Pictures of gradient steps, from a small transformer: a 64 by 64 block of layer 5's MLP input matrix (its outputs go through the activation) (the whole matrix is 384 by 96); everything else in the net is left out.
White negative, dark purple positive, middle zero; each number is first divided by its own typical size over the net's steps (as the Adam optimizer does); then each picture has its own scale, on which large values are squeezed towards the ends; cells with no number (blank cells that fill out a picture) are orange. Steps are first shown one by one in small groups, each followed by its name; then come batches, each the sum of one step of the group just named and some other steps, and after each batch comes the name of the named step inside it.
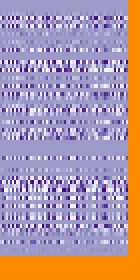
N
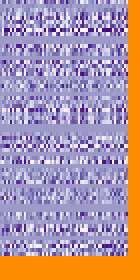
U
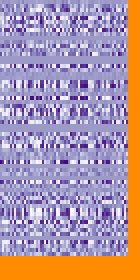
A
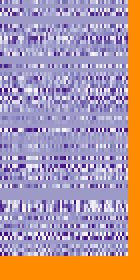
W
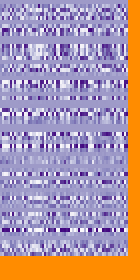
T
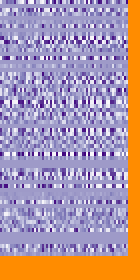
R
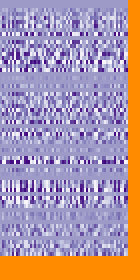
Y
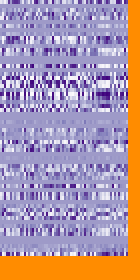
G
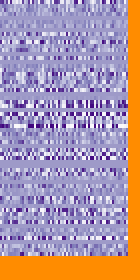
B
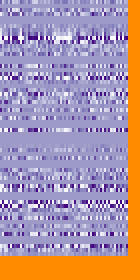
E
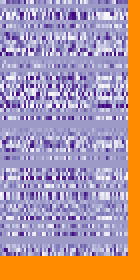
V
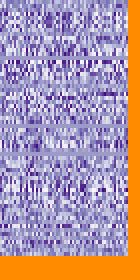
N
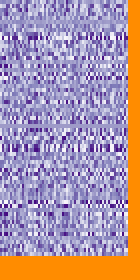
E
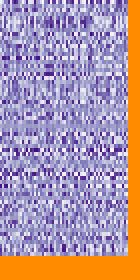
R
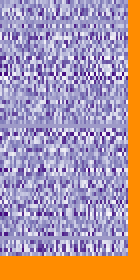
E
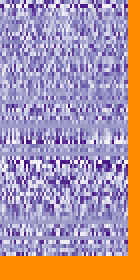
Y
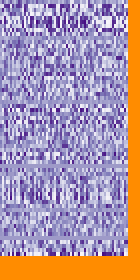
Y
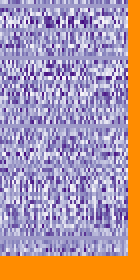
N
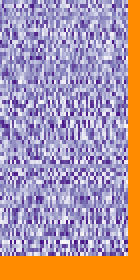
B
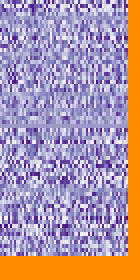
W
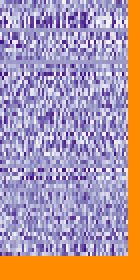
V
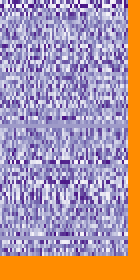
V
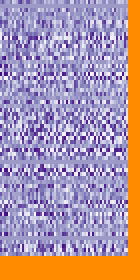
E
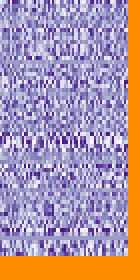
T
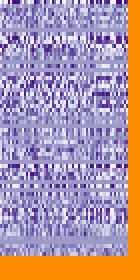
G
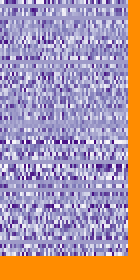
R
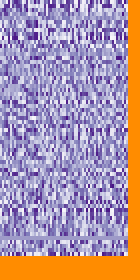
E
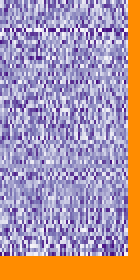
U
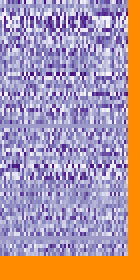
U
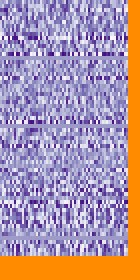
E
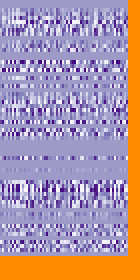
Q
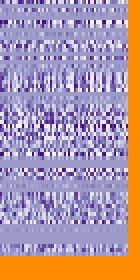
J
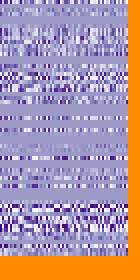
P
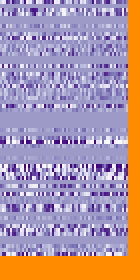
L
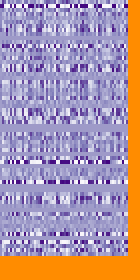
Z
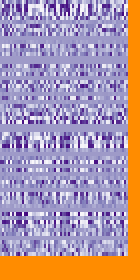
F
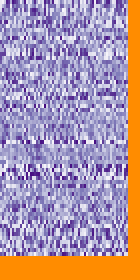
L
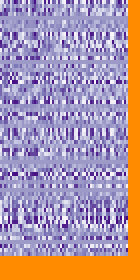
P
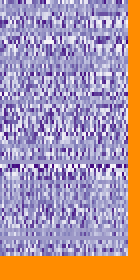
J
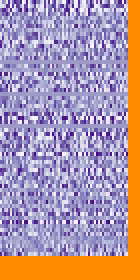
F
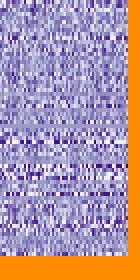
L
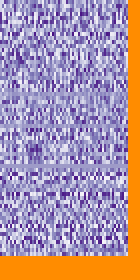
Q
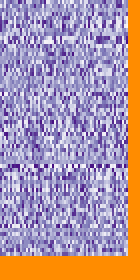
J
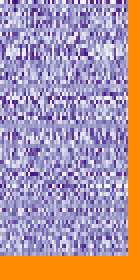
Q
